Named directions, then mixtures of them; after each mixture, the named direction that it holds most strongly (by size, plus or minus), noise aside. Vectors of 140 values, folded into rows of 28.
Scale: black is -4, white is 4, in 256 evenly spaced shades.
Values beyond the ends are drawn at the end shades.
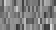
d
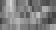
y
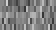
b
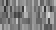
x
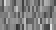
d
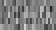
x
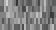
d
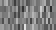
b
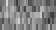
y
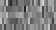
b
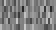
x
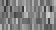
x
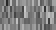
x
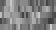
y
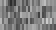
y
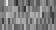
b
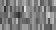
x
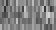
x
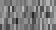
x
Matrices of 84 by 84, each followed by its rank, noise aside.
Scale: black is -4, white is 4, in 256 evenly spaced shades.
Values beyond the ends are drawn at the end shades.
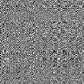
seven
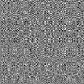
six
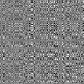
four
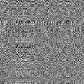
seven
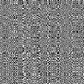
five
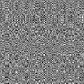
five
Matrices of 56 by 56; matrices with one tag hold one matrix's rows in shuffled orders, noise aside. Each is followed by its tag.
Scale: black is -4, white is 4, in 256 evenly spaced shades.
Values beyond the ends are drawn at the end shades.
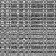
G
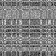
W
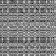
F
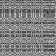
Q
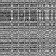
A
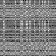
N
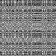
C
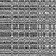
A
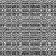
W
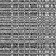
A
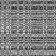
G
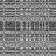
N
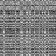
N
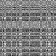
W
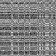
A
